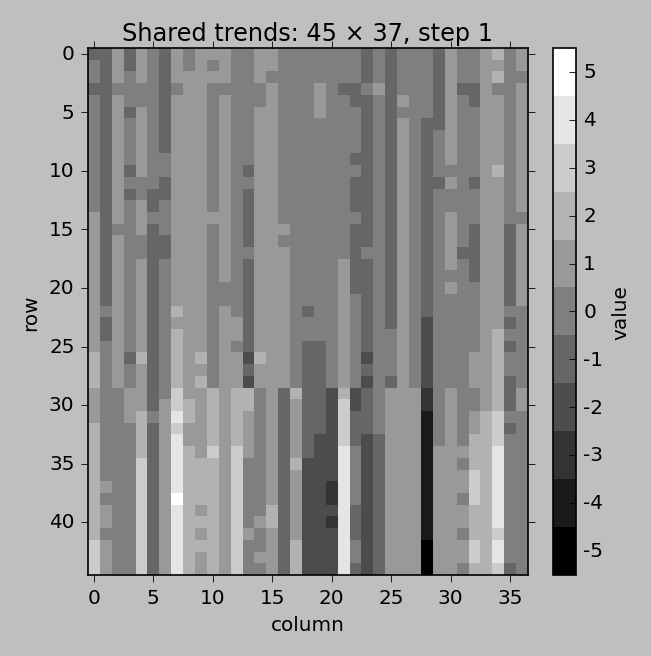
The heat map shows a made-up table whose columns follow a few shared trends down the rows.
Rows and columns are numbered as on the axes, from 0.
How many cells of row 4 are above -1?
30
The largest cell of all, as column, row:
7, 38
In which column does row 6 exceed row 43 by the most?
28
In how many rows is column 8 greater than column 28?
43
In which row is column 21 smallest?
3
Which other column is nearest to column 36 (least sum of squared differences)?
2
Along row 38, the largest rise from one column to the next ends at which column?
21
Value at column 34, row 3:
0
